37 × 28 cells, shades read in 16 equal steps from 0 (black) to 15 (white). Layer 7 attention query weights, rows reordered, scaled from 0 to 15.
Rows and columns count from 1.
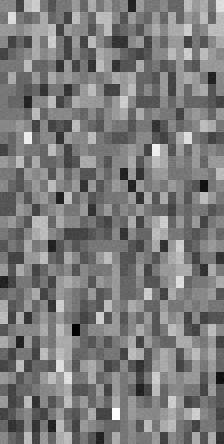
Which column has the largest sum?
23
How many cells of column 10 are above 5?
26
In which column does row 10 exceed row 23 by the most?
5
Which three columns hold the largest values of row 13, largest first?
20, 7, 21
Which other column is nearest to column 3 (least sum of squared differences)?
11
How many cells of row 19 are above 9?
6
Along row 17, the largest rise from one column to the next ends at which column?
9
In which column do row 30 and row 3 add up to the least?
16
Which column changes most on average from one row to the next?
18
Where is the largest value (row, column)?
35, 15
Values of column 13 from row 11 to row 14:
5 7 7 7
